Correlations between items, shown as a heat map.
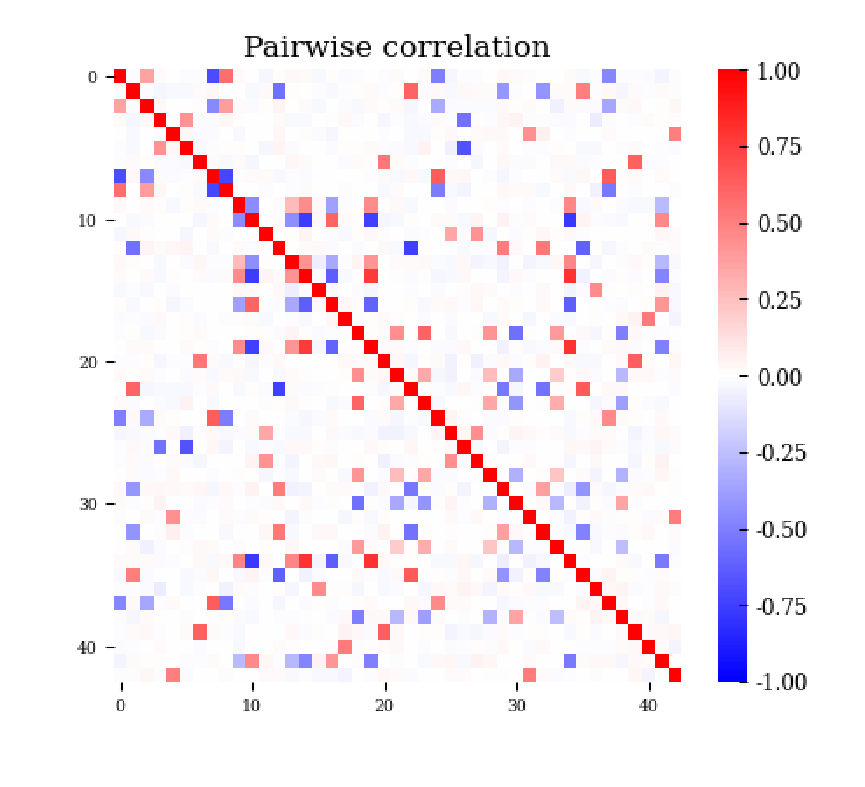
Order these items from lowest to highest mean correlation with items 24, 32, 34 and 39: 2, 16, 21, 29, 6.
16, 2, 21, 29, 6
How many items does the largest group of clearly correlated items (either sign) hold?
8
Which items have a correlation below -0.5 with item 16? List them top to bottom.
14, 19, 34
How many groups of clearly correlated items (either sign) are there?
10
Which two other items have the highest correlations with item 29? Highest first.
12, 32
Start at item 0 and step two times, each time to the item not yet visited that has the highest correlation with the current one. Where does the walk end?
2
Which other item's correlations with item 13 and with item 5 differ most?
26
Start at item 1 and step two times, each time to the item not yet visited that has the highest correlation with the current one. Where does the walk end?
35
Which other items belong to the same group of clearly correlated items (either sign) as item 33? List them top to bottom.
18, 21, 23, 28, 30, 38
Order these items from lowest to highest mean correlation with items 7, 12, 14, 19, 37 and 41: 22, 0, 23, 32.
0, 22, 23, 32
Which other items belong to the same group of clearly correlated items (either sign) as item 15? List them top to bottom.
36
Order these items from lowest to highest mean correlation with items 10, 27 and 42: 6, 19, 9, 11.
19, 9, 6, 11
